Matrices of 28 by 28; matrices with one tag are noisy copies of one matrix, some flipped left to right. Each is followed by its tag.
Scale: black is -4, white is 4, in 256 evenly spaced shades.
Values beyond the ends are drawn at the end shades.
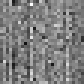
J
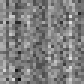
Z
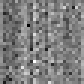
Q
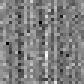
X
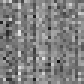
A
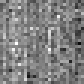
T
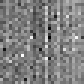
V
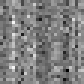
Z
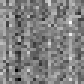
Z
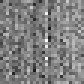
V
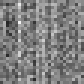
A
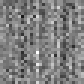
X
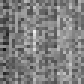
T
